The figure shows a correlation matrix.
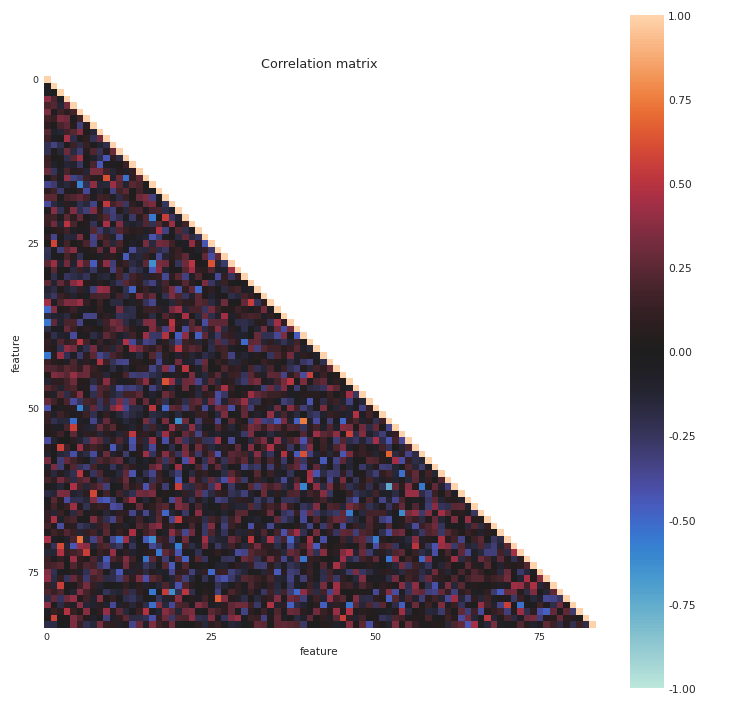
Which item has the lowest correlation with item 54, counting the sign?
66
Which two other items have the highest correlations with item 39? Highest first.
52, 57
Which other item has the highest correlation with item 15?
9
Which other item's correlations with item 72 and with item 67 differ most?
20
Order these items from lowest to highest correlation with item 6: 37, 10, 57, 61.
57, 37, 10, 61
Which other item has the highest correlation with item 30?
49
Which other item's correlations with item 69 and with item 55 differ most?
13
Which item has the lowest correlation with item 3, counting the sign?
64
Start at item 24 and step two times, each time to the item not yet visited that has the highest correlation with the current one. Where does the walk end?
5
